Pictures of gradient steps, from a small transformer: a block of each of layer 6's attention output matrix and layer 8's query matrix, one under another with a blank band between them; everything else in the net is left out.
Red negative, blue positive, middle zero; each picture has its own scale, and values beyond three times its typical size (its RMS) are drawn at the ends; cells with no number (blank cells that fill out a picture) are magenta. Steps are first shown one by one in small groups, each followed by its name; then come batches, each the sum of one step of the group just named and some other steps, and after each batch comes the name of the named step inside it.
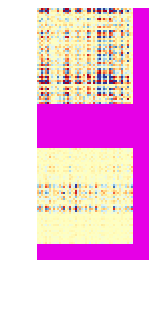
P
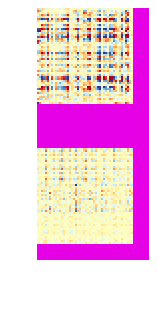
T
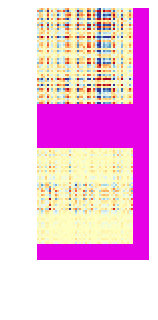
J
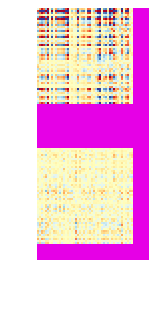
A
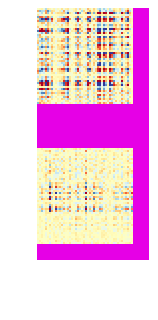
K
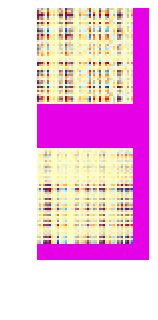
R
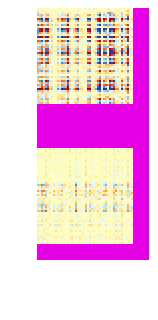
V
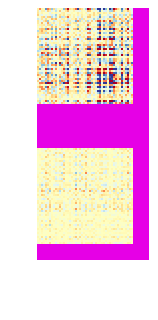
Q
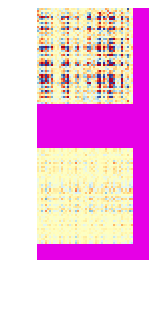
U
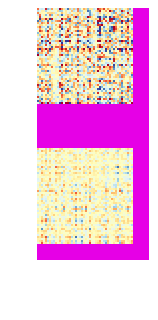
V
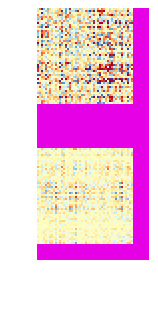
Q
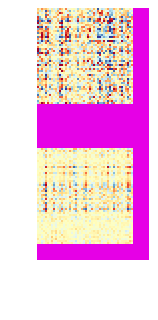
V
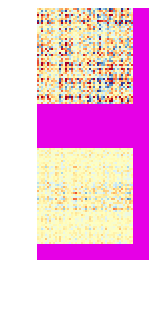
Q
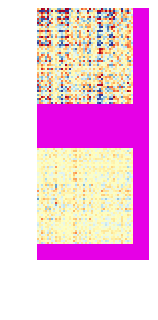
A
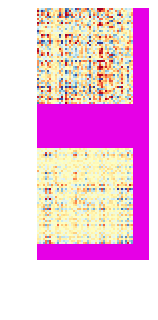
R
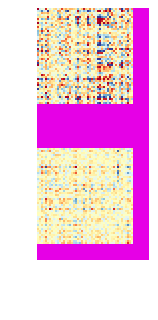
J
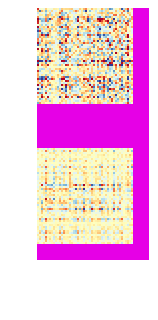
T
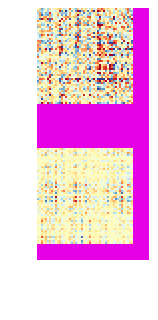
Q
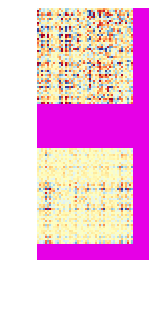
R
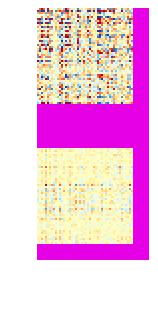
A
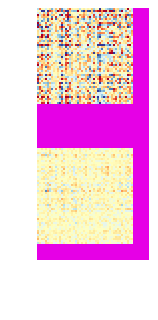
A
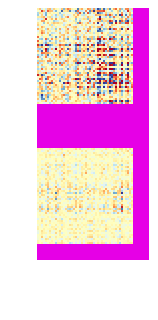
Q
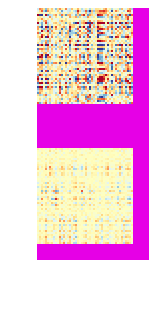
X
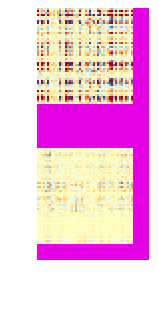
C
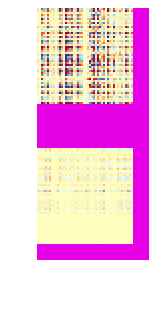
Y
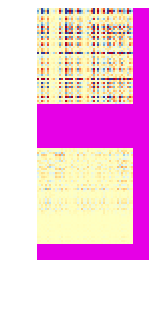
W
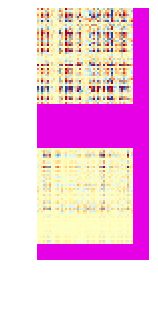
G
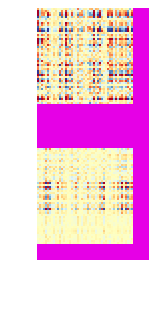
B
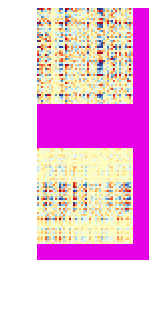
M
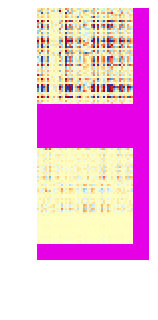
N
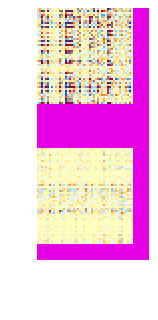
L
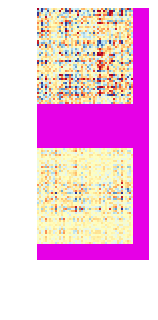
W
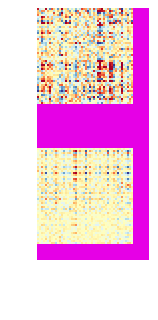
C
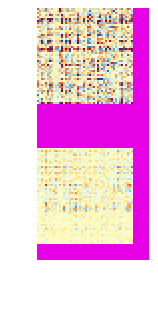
Y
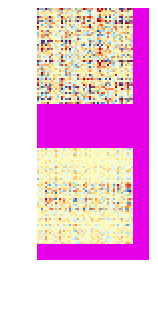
Y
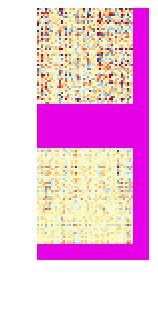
B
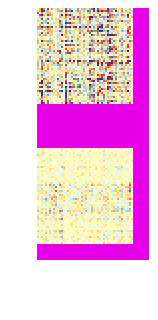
L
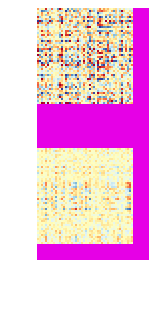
Y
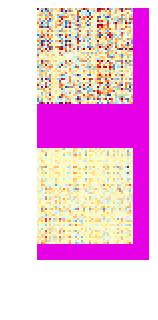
L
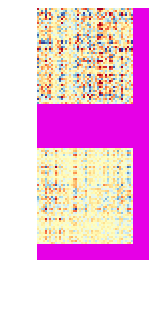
M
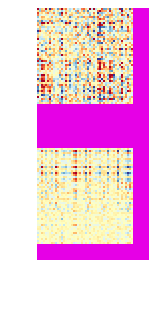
B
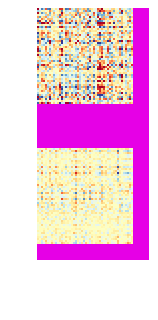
Y
